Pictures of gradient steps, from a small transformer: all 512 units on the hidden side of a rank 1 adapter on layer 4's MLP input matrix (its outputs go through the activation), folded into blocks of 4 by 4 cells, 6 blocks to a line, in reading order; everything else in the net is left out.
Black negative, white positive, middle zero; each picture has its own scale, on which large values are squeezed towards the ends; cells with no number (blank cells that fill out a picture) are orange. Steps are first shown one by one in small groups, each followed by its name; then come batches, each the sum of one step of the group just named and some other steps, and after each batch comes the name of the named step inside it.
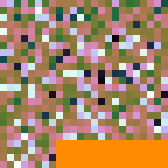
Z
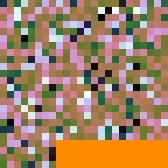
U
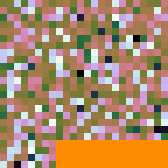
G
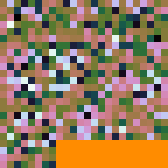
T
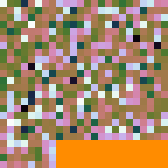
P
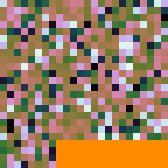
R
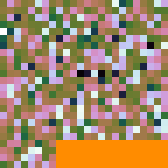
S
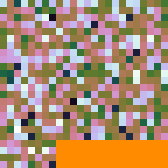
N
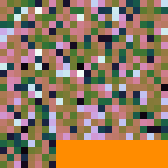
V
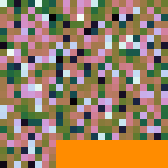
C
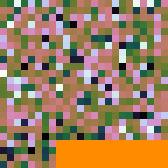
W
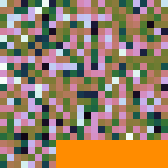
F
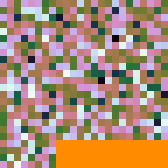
Z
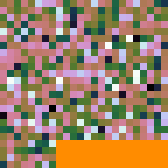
W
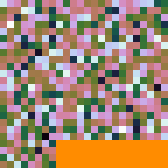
T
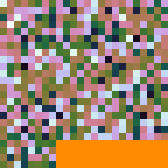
V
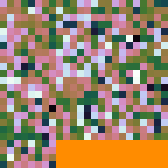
F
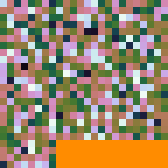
C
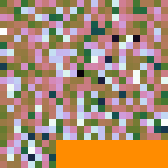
G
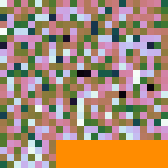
S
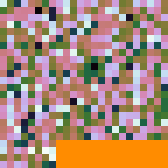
N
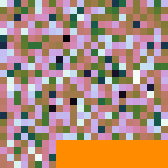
Z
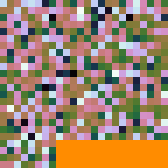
U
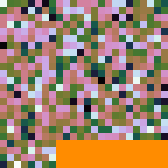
C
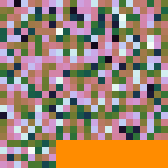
N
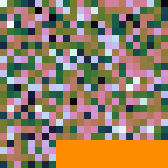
T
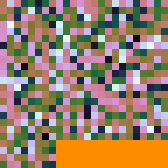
T
